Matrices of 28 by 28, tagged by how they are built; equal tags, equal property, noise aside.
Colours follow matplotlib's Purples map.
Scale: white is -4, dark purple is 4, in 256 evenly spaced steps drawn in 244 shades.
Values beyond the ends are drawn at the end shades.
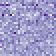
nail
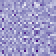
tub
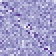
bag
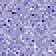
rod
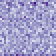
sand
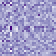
tub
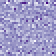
nail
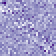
bag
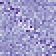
bag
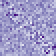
bag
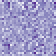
tub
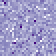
rod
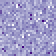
rod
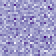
tub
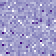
rod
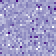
rod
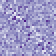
bag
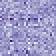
tub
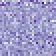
nail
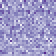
sand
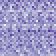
sand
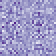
tub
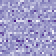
nail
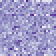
nail
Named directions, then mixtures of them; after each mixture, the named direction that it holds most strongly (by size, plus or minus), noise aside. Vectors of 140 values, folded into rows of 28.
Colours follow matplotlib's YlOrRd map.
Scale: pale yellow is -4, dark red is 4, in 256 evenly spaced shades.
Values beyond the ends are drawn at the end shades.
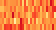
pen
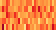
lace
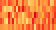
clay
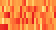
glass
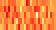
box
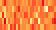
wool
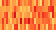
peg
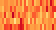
pen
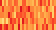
peg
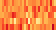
pen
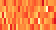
wool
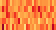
lace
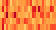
lace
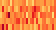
glass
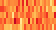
pen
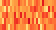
wool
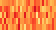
box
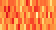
box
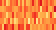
pen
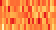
lace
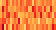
lace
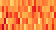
lace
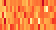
wool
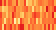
pen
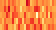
box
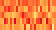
pen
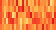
clay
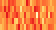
box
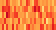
lace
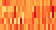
peg
